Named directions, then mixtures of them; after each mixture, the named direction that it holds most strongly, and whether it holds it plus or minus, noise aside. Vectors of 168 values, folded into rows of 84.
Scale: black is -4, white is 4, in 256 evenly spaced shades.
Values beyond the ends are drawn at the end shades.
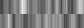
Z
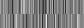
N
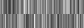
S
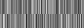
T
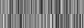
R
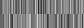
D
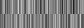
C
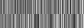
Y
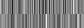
N, plus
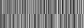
Y, plus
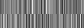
T, plus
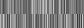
T, plus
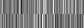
N, minus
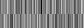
D, plus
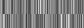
T, plus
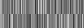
D, minus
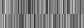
C, minus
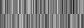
C, plus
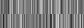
R, minus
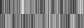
Z, plus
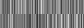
D, minus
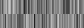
S, minus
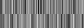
D, plus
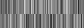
R, minus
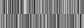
C, minus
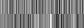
Y, minus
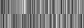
R, minus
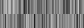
S, minus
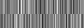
C, plus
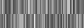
S, plus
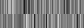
S, minus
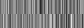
R, plus
